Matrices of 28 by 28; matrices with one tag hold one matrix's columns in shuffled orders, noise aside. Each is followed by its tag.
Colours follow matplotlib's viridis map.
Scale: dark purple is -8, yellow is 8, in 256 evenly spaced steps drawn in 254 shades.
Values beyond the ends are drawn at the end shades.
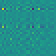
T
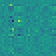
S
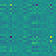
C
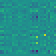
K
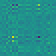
C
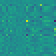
S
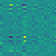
C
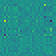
S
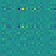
T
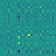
K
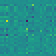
S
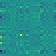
K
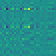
T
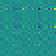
T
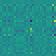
S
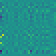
K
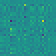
S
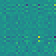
C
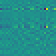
T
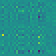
K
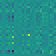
K
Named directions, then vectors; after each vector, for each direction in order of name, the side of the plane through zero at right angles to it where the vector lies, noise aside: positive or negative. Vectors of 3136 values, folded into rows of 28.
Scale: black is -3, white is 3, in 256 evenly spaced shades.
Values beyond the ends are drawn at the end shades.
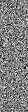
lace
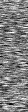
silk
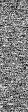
positive, negative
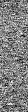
positive, negative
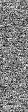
negative, positive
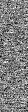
positive, positive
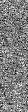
negative, positive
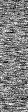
negative, negative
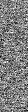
positive, positive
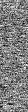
negative, positive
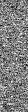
positive, negative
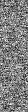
positive, negative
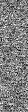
positive, negative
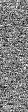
negative, positive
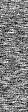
positive, positive
